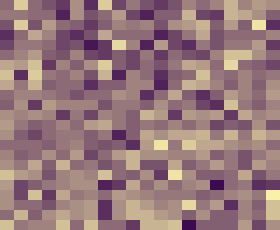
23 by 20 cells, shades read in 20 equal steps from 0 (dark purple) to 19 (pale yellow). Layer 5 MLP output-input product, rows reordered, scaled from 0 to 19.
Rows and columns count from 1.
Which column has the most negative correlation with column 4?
3
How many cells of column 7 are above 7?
11
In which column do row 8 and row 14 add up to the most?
15
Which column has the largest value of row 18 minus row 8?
13
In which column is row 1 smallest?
7
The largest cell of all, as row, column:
20, 20
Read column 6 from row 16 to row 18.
12 8 11
